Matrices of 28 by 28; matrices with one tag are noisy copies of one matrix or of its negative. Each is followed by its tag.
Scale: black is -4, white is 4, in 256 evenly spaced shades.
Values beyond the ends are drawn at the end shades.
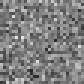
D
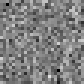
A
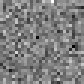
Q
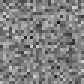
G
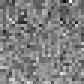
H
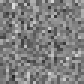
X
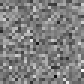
G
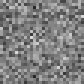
G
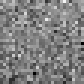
H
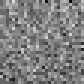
H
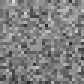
H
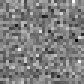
D
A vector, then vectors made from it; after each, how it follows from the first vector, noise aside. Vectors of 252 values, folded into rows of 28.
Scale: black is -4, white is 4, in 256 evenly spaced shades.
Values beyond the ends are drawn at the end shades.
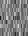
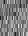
sign-scrambled.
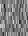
wrapped around, negated.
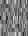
sign-scrambled.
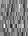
wrapped around, negated.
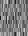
sign-scrambled.
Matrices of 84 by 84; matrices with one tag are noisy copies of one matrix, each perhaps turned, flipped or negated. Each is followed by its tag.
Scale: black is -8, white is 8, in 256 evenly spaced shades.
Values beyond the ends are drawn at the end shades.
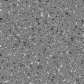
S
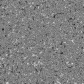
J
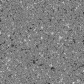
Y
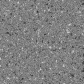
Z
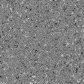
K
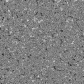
J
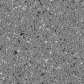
Y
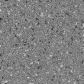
S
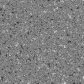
S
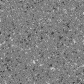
Y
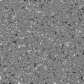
S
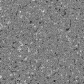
J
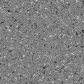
K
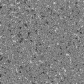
J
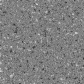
Z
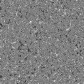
J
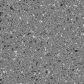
Z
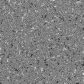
S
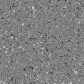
Z
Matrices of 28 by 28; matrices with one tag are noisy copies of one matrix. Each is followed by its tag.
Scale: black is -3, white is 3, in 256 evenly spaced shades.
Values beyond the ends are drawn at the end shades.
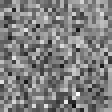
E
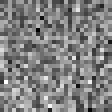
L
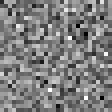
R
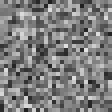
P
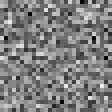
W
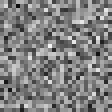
W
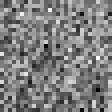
E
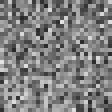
L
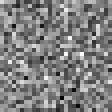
R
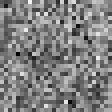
E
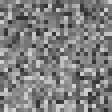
L
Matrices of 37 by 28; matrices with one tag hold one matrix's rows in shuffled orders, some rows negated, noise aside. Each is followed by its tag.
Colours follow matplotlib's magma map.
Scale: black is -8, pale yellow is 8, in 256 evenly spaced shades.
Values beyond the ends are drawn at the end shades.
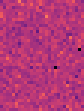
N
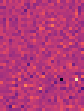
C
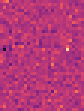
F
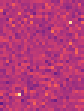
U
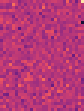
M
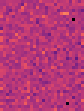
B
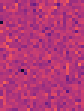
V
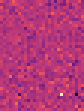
C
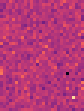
B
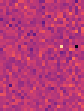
C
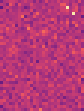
B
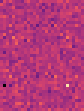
F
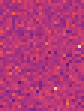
N
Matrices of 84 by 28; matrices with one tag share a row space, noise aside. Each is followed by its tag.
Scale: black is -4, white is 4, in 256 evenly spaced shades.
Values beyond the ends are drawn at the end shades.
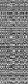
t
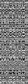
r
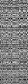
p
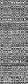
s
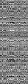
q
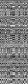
t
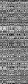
q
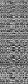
t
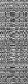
t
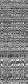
s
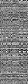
p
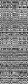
p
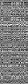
s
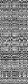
p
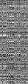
q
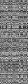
p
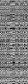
t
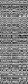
p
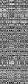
q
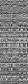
p
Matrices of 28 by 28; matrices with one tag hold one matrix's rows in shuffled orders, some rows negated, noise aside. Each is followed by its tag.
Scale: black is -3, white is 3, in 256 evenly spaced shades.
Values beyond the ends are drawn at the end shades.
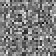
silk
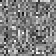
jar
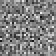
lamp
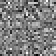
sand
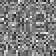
jar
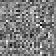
lamp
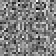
jar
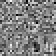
sand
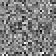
silk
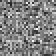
sand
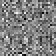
silk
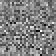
lamp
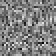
silk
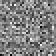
lamp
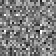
lamp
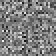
silk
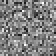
silk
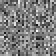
jar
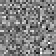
lamp
